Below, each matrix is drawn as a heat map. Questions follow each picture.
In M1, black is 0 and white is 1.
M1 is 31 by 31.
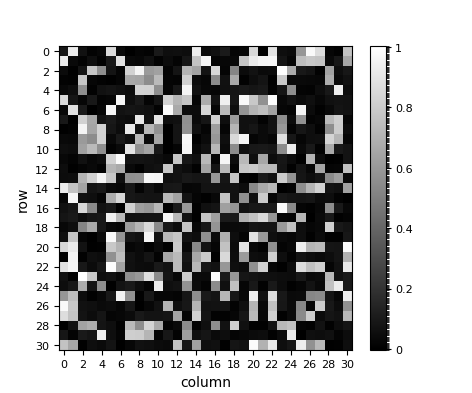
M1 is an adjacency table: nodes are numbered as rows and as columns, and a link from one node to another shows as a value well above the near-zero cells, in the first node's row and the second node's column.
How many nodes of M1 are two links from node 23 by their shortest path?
8
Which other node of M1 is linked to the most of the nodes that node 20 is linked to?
node 22
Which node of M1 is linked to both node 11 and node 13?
node 5
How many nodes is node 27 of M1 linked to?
9
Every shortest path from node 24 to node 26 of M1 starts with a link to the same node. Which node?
node 2
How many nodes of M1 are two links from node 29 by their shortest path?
10
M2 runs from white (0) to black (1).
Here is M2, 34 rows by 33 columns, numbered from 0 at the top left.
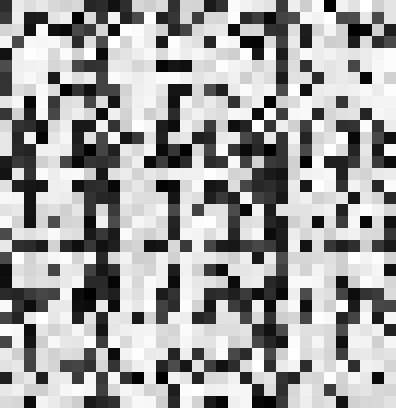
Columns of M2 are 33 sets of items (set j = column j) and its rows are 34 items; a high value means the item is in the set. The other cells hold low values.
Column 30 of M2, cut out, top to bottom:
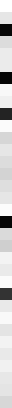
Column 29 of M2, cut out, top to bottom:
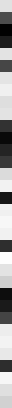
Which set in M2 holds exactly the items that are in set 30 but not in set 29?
26
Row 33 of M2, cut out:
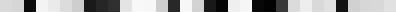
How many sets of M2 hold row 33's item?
11
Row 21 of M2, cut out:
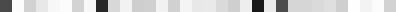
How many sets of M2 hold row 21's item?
4
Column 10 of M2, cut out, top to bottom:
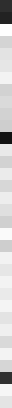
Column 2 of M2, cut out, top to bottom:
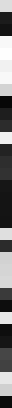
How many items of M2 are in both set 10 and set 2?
1
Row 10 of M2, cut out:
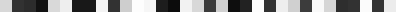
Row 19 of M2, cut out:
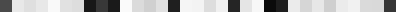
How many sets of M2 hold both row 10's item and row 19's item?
5
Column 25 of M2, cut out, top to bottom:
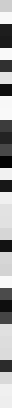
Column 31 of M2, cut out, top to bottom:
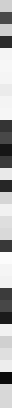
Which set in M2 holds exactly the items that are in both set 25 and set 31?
1
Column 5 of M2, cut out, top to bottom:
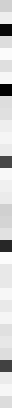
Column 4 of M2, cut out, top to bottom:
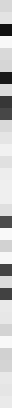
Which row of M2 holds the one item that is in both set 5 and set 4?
2
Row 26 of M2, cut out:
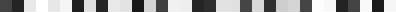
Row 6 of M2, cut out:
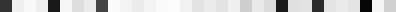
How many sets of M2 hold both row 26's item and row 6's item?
2
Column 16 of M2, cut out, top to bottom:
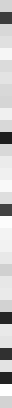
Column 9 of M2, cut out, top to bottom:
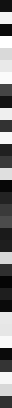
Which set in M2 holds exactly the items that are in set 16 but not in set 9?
11
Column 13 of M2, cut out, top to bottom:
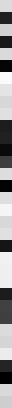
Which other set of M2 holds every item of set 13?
6
